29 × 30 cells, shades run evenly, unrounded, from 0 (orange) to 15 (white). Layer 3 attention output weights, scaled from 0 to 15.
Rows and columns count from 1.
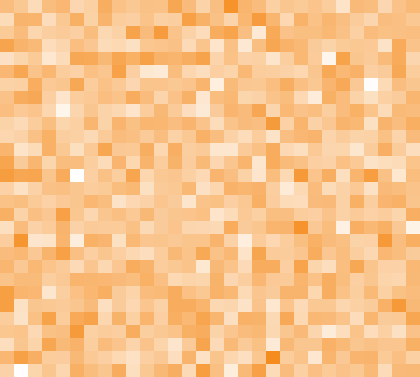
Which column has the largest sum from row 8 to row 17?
6
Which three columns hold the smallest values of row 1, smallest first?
17, 13, 8
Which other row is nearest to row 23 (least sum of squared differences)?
22
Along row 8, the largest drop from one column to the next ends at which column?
24
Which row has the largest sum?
12
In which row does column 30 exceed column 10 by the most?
18
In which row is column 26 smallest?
21
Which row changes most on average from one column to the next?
14
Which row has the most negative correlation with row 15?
23
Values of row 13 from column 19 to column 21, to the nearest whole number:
12 4 6
